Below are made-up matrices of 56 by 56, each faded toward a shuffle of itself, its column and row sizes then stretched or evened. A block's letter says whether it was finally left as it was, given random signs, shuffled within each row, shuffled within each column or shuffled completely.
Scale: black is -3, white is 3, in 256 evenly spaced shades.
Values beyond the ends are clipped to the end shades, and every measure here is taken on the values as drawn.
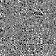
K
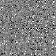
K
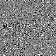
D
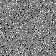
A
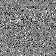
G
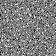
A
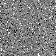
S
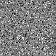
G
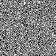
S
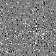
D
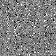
D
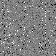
S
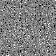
S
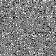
G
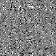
D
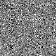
D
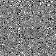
D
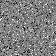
A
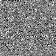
G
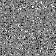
D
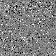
G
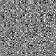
K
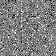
S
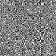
K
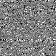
G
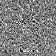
K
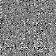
D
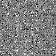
D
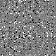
K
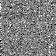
S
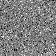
A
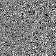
D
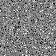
G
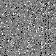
S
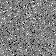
A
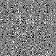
K
